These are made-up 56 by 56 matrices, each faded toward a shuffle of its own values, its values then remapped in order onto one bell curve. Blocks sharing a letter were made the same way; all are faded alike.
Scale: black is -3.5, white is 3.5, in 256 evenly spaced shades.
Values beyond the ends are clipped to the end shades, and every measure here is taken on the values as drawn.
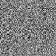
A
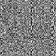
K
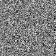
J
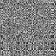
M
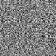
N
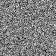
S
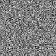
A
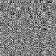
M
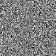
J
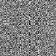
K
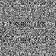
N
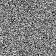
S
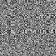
N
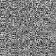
K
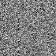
J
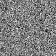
S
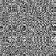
M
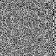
K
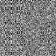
K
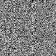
J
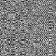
M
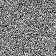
S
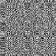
M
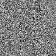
J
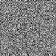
A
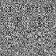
N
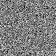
S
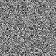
N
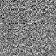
N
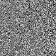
J
